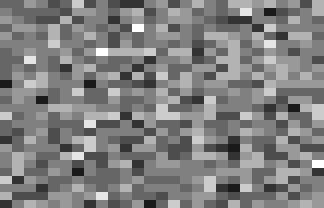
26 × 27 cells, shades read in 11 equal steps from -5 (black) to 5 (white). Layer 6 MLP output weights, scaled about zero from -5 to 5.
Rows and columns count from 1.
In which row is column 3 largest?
8
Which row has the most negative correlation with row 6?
15
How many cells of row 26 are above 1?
4
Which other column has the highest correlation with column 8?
13
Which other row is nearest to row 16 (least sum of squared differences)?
9
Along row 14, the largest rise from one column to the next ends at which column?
26
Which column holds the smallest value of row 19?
20
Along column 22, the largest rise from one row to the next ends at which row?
5
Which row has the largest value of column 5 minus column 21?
6
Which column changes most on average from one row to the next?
12
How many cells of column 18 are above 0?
12
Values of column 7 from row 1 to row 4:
3 1 -2 1
